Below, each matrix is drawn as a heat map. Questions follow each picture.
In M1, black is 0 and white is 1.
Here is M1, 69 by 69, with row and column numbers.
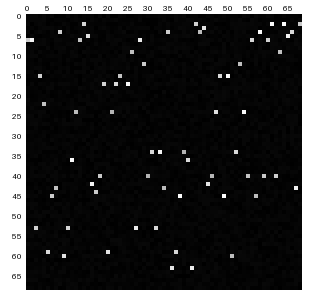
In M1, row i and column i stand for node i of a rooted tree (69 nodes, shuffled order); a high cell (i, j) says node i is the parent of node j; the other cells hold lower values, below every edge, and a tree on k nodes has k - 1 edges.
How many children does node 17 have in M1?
3
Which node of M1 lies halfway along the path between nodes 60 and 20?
36
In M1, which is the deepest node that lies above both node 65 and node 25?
5
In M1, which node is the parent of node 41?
63
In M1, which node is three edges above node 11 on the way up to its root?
9
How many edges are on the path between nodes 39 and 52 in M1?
2
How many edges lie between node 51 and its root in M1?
8
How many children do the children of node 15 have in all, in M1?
1
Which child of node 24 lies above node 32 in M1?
12
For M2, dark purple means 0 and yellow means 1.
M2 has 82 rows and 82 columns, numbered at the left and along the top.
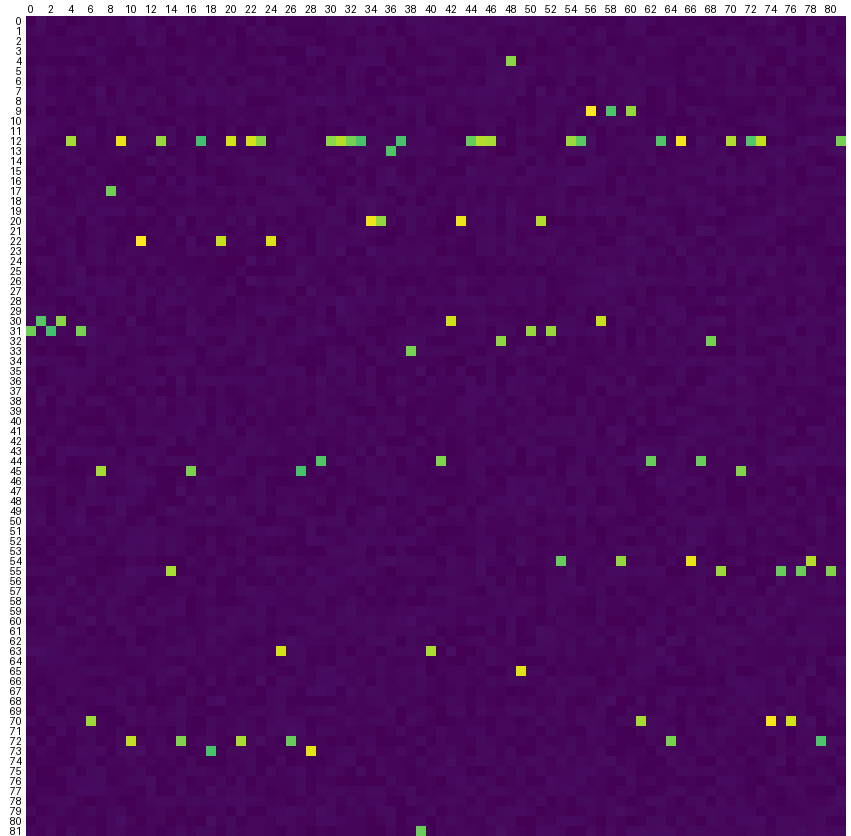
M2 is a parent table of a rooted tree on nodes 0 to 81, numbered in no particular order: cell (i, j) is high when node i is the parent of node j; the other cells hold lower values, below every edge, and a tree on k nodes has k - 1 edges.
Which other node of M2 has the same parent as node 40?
25
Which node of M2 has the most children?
12
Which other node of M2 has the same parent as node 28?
18
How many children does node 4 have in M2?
1
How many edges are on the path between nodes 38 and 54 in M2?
3
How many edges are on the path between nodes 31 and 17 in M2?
2
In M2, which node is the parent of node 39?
81
